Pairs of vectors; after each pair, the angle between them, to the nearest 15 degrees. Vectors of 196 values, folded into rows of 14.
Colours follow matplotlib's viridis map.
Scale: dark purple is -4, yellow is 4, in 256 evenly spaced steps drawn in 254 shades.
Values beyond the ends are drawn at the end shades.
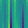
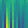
60 degrees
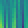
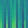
30 degrees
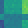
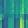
60 degrees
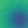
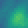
165 degrees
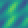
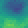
90 degrees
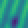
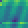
45 degrees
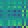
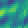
105 degrees
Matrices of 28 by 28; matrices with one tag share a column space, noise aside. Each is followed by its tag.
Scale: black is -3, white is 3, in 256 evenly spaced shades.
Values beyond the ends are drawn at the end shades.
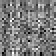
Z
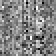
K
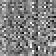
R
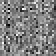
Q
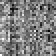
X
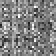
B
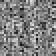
B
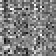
Q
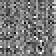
R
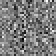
B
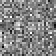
B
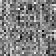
X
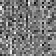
K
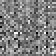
R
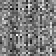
Q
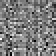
Z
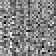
R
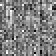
X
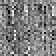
X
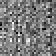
B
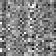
Z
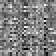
Z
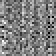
R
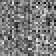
K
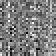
Z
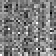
Z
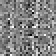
Q
